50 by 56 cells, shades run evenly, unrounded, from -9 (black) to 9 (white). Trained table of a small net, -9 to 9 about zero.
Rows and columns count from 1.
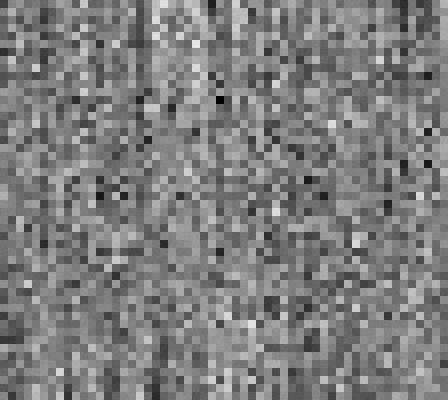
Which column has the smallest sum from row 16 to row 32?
6
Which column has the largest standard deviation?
35
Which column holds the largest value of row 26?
12
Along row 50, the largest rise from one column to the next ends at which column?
10
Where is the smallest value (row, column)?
13, 28
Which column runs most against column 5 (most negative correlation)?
11
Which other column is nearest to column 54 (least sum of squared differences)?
7
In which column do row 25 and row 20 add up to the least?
41
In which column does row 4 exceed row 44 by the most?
21
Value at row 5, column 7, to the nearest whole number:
-3
